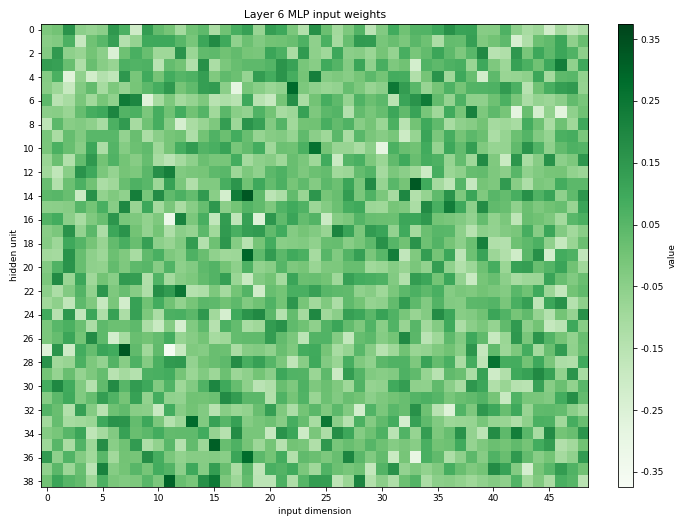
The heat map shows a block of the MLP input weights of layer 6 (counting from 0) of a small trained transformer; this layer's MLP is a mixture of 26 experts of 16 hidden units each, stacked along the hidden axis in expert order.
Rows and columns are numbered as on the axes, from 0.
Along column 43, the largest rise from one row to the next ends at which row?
14
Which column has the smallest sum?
41
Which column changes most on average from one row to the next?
42
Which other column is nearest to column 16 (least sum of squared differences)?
23
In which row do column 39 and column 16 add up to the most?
18
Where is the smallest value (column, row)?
11, 27
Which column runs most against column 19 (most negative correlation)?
5
